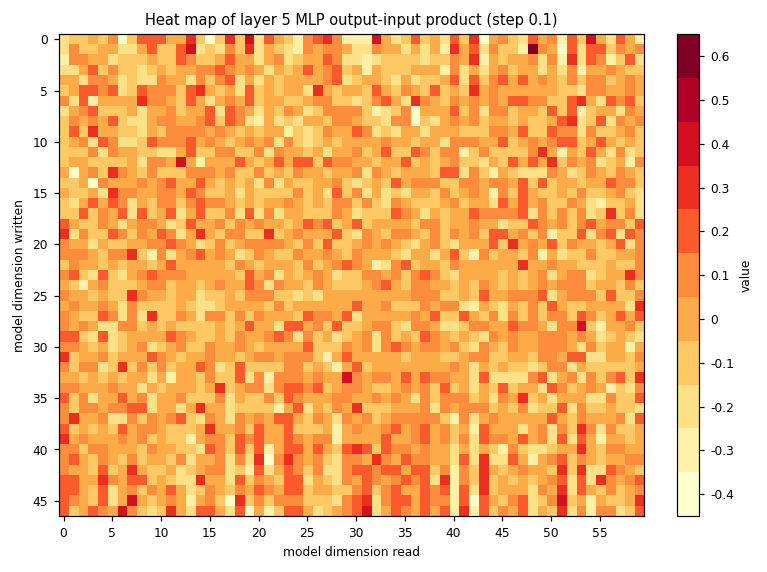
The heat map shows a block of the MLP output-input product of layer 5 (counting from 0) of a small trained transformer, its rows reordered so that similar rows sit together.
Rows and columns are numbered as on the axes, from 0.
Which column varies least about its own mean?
10
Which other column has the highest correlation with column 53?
0
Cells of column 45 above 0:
15
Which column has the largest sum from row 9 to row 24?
13
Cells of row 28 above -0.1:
38
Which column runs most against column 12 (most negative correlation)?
14
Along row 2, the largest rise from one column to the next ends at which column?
52
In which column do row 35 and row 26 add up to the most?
59
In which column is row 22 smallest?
32
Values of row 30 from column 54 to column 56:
0.1 -0.1 0
